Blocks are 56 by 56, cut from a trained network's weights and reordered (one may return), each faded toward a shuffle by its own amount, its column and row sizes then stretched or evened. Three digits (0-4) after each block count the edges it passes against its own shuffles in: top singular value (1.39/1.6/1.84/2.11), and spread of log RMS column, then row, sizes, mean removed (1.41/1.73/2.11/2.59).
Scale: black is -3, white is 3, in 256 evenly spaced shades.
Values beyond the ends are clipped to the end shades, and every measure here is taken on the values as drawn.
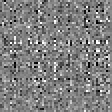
3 4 3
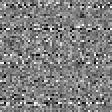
2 2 4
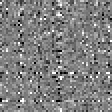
3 4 2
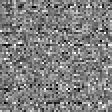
3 1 3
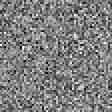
2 1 0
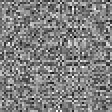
4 2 0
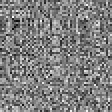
4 1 0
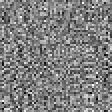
4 2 0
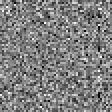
3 1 0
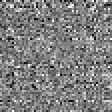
3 1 4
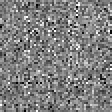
0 2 2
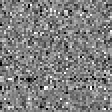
1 1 3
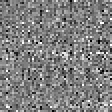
0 4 3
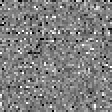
0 1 3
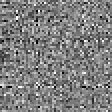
2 2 3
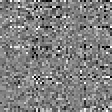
4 3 3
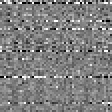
4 0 4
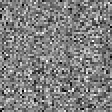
2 0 0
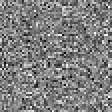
3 1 1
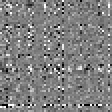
1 4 4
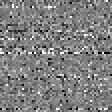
2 0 4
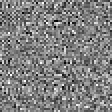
4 1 2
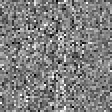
1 3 0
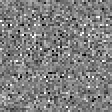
0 0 3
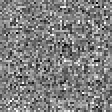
1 2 0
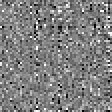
2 4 1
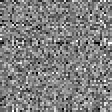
3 1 2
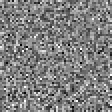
0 0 1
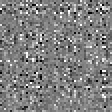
3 4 2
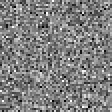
0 0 1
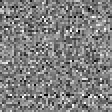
1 0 3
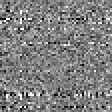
3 1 4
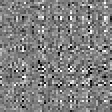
4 4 3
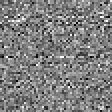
3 0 3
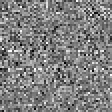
2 1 2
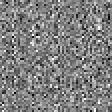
4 3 0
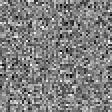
2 1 0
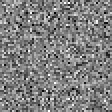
0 1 1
